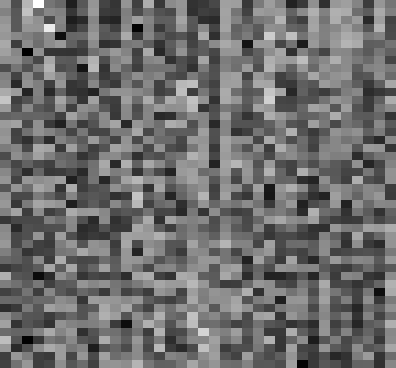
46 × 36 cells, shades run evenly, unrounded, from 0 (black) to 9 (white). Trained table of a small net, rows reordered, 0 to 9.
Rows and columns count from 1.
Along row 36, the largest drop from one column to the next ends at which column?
31
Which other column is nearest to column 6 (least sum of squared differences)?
36
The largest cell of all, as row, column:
1, 4
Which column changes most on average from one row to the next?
5
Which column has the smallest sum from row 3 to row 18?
20
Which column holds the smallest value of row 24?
25
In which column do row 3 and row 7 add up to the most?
26
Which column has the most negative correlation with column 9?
13
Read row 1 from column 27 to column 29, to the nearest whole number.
1 2 5
